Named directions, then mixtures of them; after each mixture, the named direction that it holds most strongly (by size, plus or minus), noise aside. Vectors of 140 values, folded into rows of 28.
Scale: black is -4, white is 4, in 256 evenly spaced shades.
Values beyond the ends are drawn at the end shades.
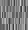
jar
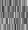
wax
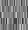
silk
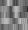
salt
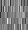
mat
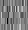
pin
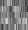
salt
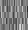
silk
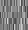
jar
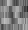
salt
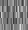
pin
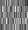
wax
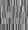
jar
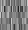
mat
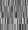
silk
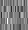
pin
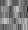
salt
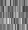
wax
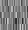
silk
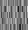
pin
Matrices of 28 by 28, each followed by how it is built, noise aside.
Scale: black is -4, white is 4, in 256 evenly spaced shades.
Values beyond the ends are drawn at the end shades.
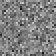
noise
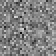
repeating rows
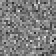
noise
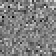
uneven rows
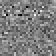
uneven rows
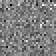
uneven rows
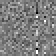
uneven columns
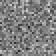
noise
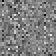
uneven columns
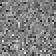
noise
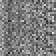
repeating rows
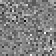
block diagonal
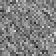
Toeplitz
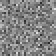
repeating rows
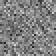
Toeplitz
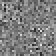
block diagonal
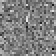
uneven columns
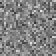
repeating rows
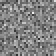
repeating rows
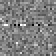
uneven rows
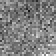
smooth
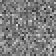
noise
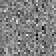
uneven columns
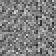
repeating rows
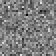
noise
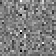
uneven columns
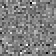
uneven rows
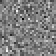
noise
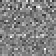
uneven rows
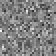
noise
